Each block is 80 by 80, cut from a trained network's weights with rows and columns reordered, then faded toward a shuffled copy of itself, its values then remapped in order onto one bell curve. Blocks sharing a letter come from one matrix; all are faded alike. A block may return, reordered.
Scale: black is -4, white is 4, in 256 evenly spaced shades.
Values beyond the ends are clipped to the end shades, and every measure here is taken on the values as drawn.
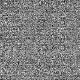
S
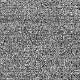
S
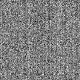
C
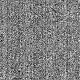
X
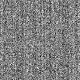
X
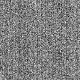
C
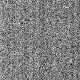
C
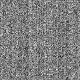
C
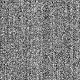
C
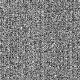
X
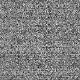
S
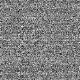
S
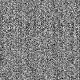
C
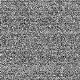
S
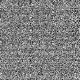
S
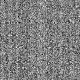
X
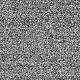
S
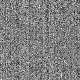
C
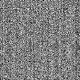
X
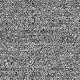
S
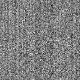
C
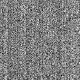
X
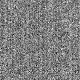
C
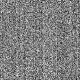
C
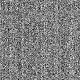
X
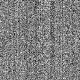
X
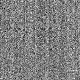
C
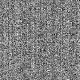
X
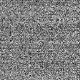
S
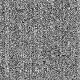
C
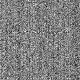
C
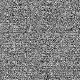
S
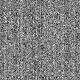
X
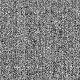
C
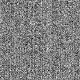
C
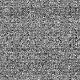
S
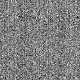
X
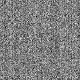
C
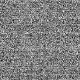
S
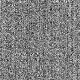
C
